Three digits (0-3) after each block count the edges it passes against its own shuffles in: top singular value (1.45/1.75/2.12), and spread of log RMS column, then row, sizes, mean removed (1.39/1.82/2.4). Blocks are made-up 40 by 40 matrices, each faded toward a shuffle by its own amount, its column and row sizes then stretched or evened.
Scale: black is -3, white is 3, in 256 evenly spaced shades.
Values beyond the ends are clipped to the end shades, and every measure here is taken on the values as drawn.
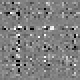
1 2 3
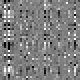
3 3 1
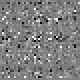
0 2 3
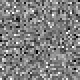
1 0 0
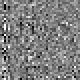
2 2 1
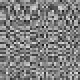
3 0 2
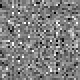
0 1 0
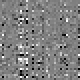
2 3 2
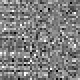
2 1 0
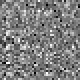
2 1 1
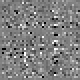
1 2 3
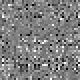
2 1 2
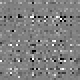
2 2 3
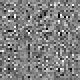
2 2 2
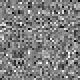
2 0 1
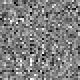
1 1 0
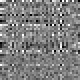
3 2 3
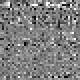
1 1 3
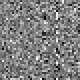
1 2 0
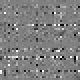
0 2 3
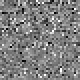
0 0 2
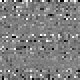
1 0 3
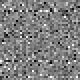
2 0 1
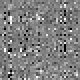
1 3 2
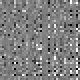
3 3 2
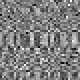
3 0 1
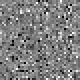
1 1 0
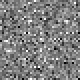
0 0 1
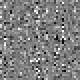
0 3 0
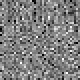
2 2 0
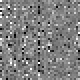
0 3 1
